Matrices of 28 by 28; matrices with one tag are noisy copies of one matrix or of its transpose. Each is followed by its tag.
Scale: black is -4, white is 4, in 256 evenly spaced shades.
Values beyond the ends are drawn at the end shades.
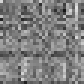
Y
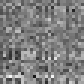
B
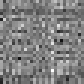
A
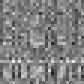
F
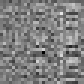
F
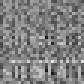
F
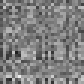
B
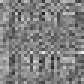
A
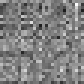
Y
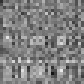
F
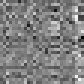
B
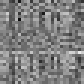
A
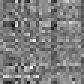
Y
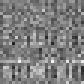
F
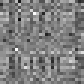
A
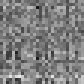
B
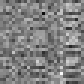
F
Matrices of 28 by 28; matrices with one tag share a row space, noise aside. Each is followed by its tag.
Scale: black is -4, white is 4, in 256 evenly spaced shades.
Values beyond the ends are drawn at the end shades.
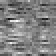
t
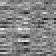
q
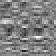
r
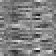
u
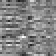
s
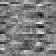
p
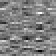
p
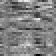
u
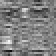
r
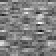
p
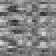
t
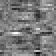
u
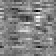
u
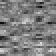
p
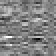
r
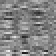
r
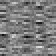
p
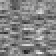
p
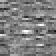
p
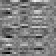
r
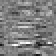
u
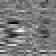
t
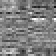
s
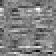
u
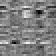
p
